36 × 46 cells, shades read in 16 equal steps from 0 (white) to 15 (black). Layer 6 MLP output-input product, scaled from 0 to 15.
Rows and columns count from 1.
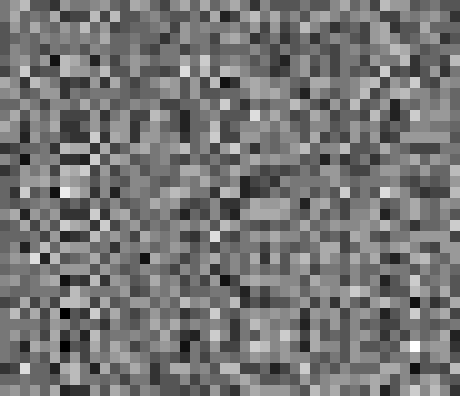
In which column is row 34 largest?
42
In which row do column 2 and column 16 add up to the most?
34
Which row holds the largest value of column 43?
18
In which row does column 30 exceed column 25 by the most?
35
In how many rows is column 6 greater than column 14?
13
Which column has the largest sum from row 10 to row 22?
19
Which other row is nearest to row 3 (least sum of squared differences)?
25
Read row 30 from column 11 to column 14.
12 7 9 10
